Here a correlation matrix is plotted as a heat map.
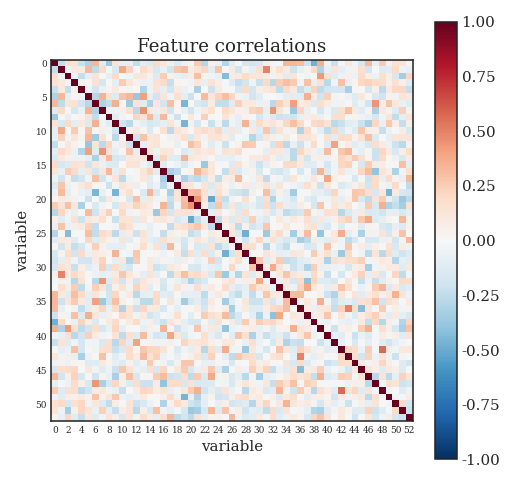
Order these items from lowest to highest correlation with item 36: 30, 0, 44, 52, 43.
30, 52, 44, 0, 43
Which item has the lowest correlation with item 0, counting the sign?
38
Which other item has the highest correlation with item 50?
34
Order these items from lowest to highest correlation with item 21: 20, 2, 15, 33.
15, 33, 2, 20
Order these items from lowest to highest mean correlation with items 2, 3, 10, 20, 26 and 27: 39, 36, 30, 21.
36, 30, 39, 21
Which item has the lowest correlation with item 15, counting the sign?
22
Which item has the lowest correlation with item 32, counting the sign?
37
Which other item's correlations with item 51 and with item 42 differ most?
48
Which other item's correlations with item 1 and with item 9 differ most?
19
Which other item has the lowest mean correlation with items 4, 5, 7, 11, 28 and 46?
6
